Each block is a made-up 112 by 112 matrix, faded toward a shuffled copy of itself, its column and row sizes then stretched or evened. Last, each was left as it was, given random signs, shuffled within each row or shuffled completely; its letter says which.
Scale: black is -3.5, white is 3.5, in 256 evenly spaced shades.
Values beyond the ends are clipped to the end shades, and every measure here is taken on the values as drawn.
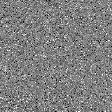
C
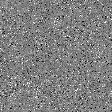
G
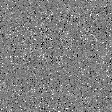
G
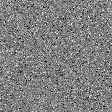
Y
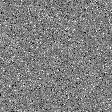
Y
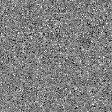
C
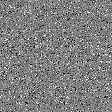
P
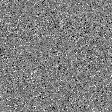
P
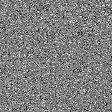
P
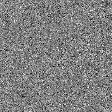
G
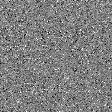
P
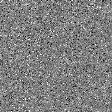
G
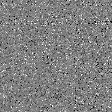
G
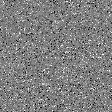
P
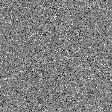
P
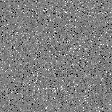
C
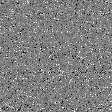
P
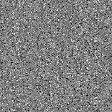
C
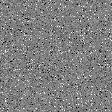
C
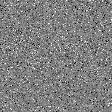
P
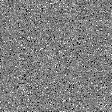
C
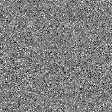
C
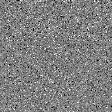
G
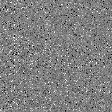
C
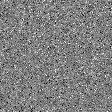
Y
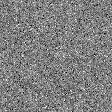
Y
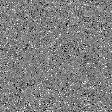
C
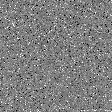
Y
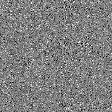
C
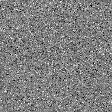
P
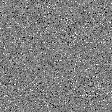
P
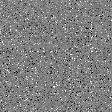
C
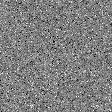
Y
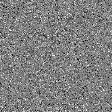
G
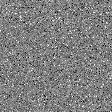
P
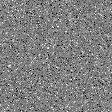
P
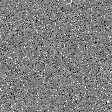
Y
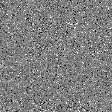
G
